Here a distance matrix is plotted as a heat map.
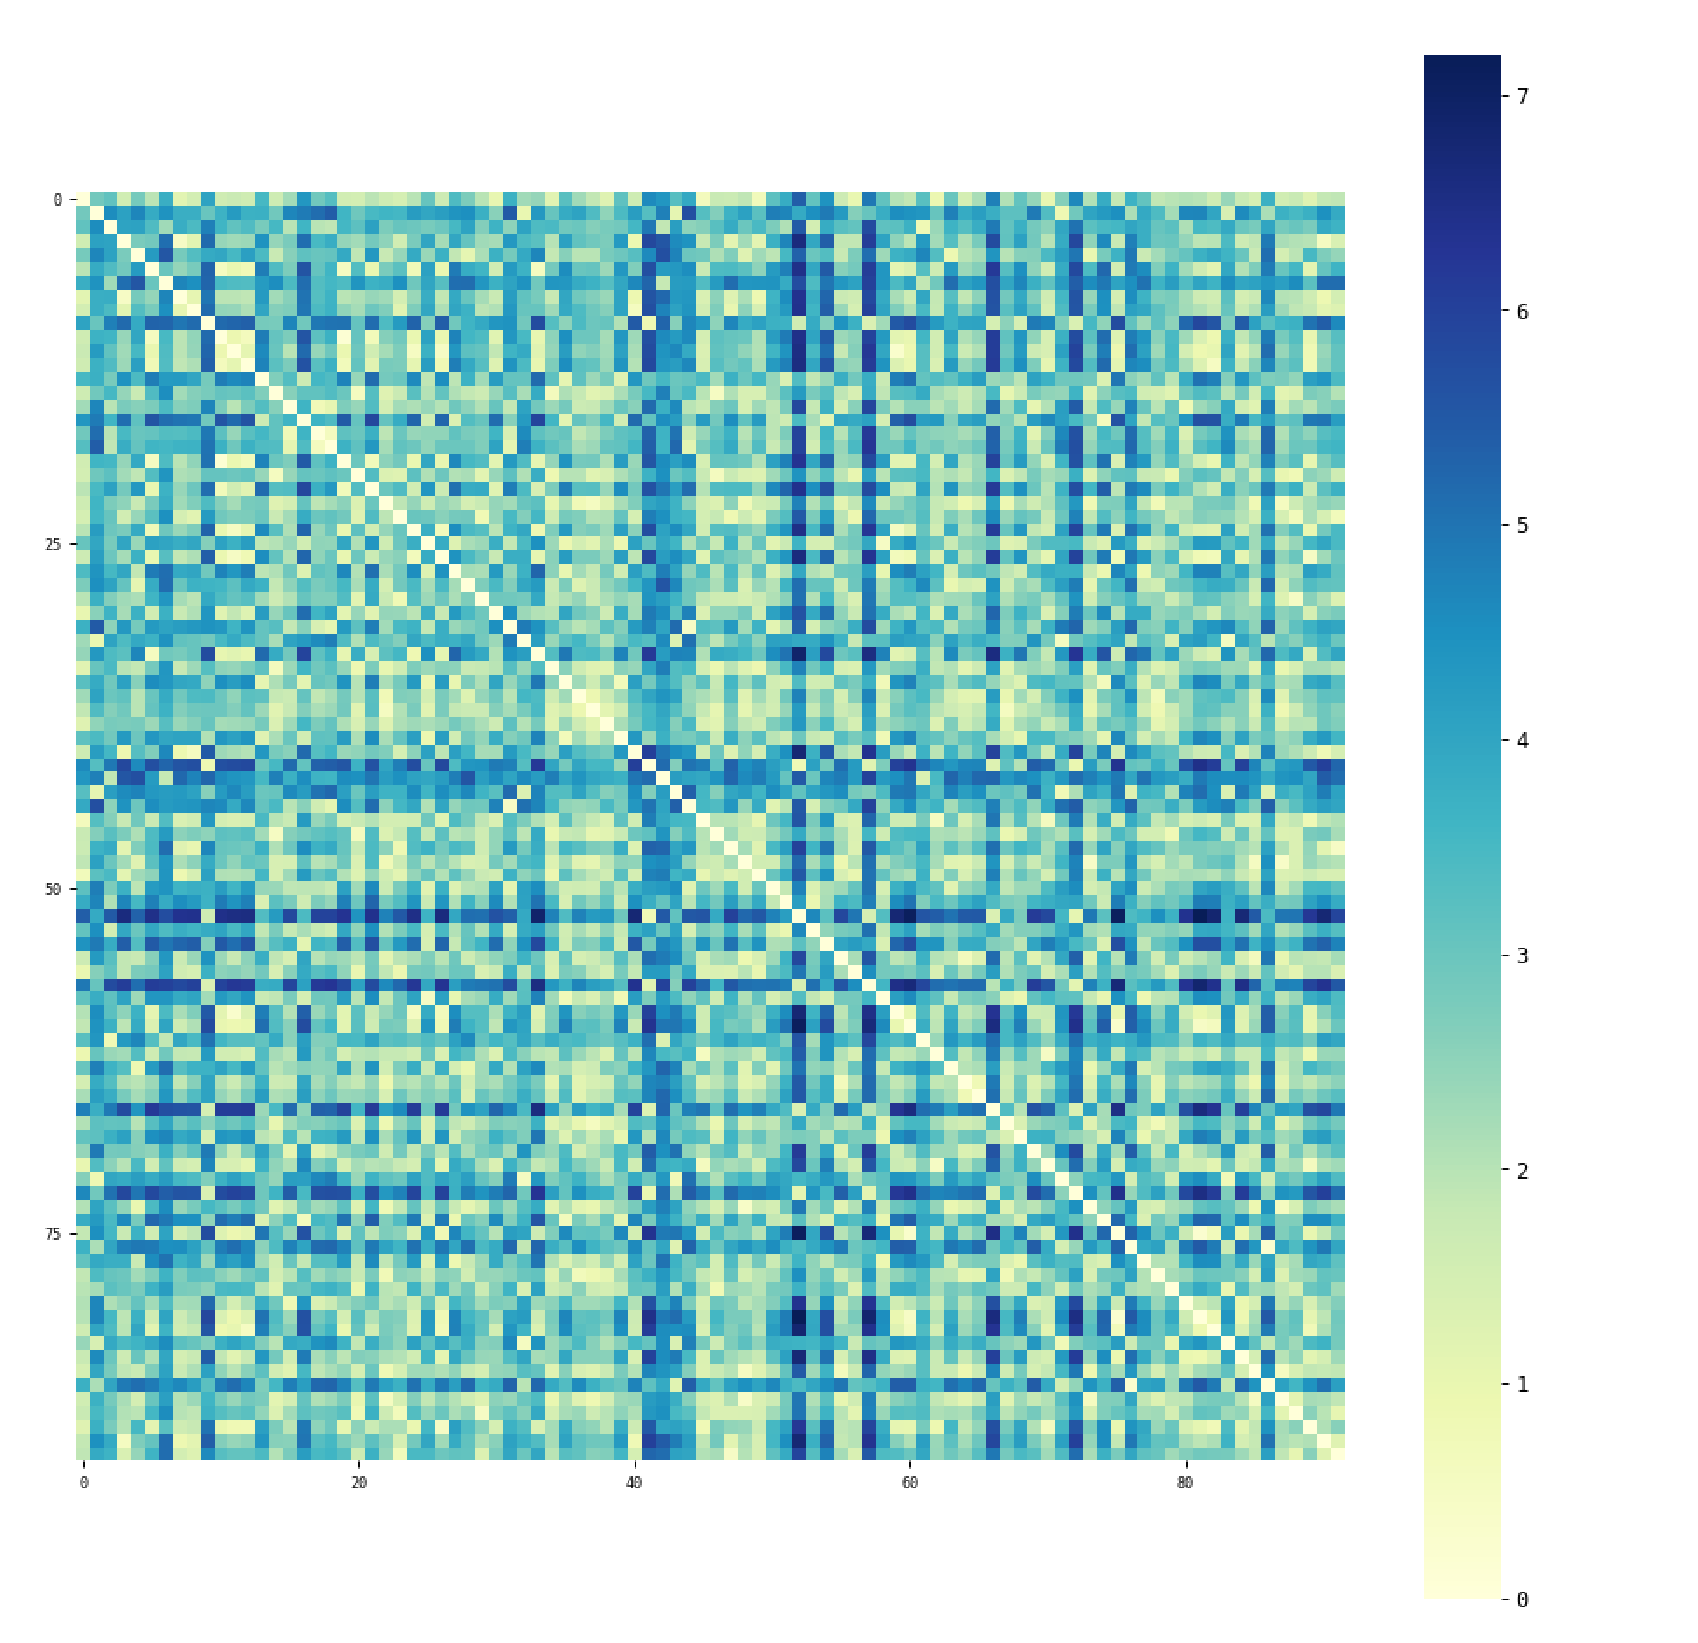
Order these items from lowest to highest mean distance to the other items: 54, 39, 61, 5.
39, 5, 61, 54
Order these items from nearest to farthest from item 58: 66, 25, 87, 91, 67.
25, 67, 87, 66, 91
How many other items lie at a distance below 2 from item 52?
5
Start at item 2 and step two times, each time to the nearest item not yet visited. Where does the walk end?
42
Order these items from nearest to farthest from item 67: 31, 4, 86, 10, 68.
68, 4, 31, 10, 86
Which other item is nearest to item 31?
44
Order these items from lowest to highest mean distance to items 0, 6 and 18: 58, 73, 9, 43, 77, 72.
73, 58, 77, 43, 9, 72
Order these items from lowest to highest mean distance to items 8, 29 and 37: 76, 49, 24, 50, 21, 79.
49, 79, 50, 24, 21, 76
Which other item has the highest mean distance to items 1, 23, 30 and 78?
52
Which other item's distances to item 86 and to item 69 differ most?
76
